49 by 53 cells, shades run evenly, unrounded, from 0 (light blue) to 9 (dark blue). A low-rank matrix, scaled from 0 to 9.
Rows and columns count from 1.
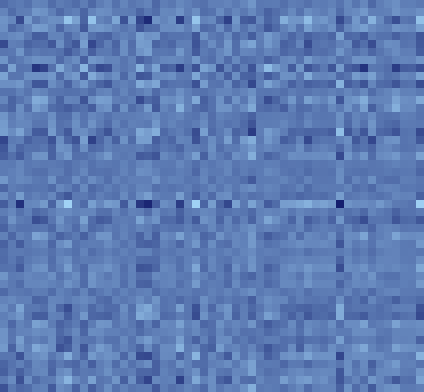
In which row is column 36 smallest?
3
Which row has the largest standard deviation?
26
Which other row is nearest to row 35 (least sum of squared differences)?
42
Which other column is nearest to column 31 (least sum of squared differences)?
49
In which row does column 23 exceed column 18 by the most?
9
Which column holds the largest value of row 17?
32
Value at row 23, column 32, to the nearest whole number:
6
